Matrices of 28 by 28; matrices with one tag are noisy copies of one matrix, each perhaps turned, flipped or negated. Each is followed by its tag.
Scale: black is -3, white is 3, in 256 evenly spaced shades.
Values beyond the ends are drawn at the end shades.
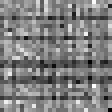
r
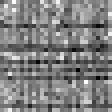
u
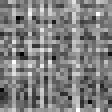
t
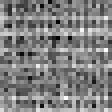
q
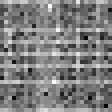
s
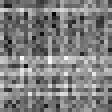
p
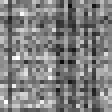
p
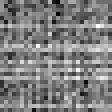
u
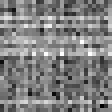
p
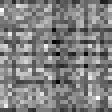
s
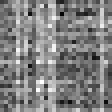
p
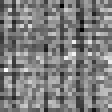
q
